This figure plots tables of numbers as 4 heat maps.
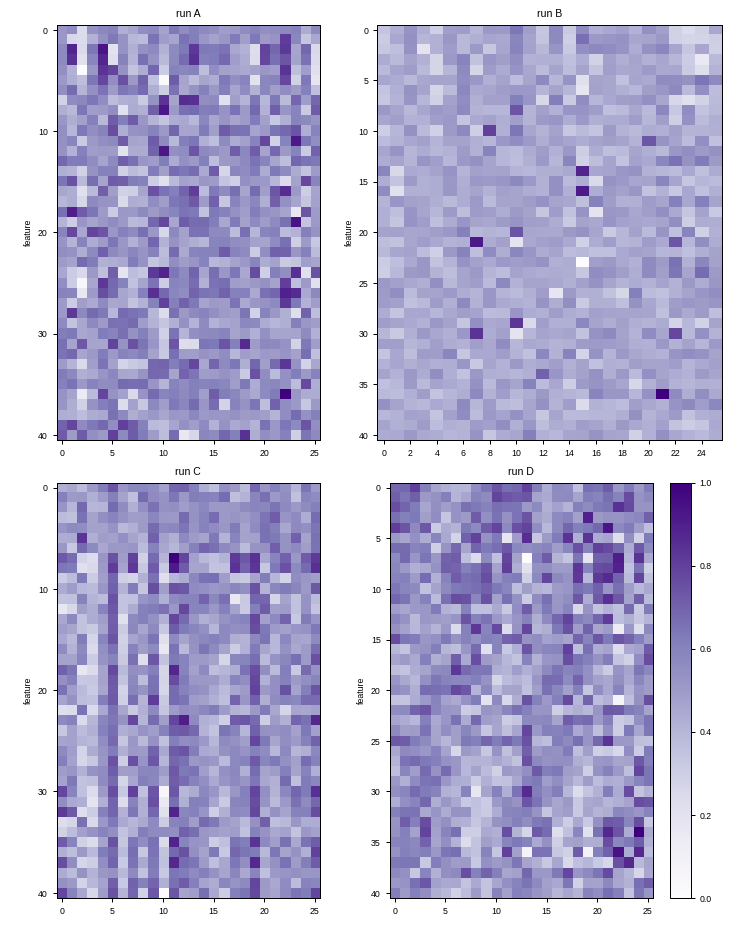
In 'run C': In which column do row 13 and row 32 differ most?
0
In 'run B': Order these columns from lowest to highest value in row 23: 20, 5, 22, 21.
5, 21, 20, 22
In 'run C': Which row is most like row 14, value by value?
25
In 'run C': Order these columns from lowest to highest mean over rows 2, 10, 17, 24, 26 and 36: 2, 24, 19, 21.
2, 24, 21, 19
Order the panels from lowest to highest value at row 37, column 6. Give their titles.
run A, run C, run D, run B
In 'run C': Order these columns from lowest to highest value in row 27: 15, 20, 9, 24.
15, 20, 24, 9
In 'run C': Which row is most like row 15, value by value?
16
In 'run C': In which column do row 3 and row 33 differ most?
21
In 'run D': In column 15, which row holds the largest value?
9
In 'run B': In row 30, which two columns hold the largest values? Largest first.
7, 22
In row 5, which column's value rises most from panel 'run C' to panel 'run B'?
24
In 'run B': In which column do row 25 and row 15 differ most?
16
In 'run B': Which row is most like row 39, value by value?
31
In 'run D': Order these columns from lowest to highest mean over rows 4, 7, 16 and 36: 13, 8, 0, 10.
13, 8, 10, 0
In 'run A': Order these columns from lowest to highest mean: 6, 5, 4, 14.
6, 14, 5, 4
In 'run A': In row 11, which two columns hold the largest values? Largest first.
23, 20
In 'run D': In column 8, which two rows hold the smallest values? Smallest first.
30, 7
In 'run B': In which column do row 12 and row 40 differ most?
8
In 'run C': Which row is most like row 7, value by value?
8
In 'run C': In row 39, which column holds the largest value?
19
